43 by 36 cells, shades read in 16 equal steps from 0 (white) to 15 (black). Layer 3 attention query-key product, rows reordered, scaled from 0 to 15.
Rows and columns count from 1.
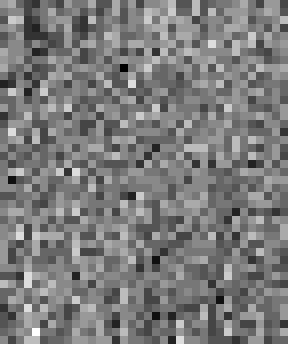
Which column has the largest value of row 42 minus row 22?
8
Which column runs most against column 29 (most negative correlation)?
26
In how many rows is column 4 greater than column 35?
23
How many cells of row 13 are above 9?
8
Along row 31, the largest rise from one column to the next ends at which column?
6
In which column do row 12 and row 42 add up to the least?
5
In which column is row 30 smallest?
3
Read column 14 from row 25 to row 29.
7 8 6 7 7
